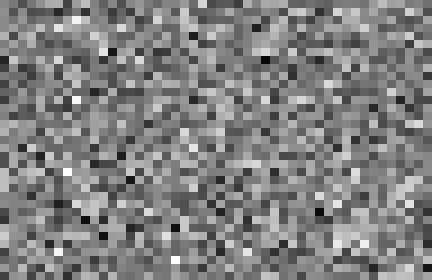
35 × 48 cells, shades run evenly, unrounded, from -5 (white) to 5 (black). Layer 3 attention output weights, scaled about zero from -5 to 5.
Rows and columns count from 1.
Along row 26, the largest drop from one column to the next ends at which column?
9
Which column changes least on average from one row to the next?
43
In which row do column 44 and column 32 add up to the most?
31
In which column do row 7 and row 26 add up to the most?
13
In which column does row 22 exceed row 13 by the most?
34
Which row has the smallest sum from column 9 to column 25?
4
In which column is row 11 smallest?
37
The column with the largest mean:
48
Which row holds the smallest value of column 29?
21
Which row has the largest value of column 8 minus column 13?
35
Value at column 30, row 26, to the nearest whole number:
2
